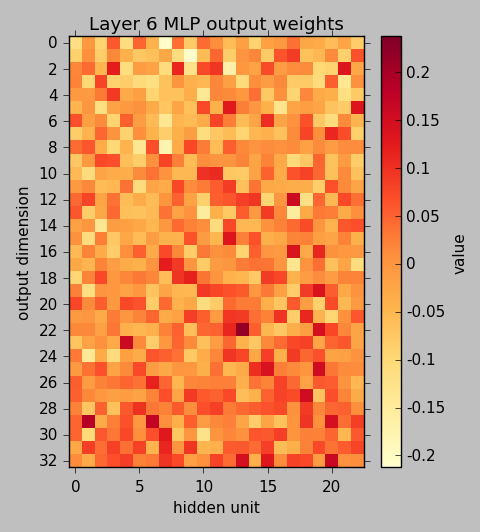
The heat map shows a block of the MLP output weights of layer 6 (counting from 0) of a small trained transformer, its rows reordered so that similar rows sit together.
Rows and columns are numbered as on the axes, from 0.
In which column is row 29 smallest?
14
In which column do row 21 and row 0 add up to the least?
7
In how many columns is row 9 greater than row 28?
5
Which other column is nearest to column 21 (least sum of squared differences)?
8
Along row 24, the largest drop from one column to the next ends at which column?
1
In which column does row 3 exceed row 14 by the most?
2
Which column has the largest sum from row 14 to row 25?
12
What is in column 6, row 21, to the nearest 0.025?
0.05
